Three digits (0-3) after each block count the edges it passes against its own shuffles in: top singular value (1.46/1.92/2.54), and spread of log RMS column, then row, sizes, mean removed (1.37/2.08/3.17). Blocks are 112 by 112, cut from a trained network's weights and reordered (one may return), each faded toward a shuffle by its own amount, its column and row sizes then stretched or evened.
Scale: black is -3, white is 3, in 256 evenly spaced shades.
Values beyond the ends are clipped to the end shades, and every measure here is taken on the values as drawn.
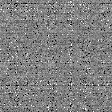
1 2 1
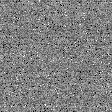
0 0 1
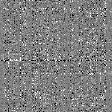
1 3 2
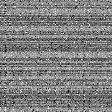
3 1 0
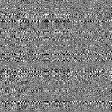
3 2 3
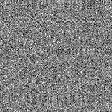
2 0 0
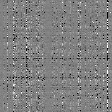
2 3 1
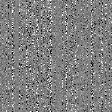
0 3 0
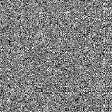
2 2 1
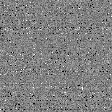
0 1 2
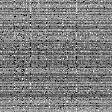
3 2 0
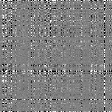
3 3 3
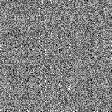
2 1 0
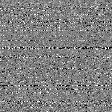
1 0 3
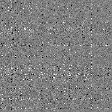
0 2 2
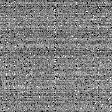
2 2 0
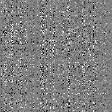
0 3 2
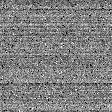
2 0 0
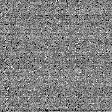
1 2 0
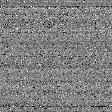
1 0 2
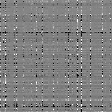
3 3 2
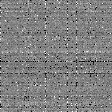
2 2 2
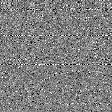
2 0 2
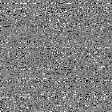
0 1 3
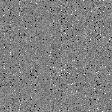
0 2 1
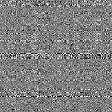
3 0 3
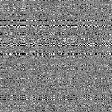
3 1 3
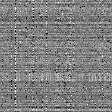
3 3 0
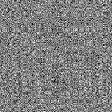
2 0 0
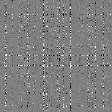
2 3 2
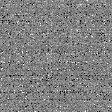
0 1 2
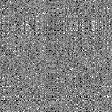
2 1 2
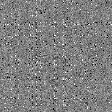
1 2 1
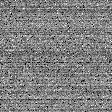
2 0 0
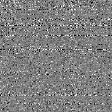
1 1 3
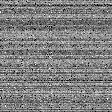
3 0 1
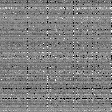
3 2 2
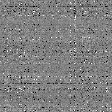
1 2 2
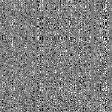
2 3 1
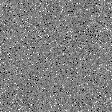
0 0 1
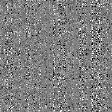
0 3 2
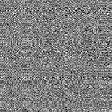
3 0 2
